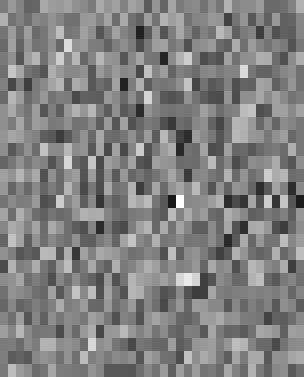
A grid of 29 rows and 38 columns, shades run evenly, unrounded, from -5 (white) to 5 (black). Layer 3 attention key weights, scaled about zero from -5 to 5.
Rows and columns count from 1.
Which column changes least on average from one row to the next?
4
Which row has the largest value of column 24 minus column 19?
11
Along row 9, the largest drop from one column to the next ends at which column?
19
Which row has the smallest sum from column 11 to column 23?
2
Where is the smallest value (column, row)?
23, 16
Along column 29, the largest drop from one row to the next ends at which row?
17
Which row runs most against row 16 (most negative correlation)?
20
